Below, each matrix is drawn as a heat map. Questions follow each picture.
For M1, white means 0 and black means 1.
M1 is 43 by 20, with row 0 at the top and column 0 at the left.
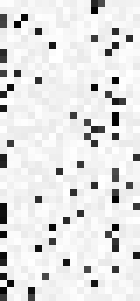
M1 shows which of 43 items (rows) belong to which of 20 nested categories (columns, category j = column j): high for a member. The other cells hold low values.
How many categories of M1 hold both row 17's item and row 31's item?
0
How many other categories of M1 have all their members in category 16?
6
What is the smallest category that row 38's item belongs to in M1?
12
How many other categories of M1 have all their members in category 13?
3
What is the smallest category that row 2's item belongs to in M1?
3
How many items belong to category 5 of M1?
4
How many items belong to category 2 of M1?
2
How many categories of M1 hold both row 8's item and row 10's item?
1
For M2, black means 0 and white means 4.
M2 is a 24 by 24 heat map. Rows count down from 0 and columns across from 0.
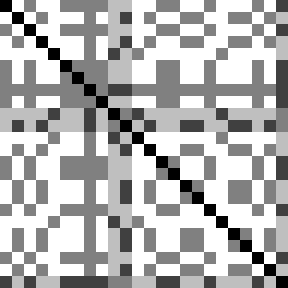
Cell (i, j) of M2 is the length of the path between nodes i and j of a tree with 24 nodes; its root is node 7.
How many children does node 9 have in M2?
3
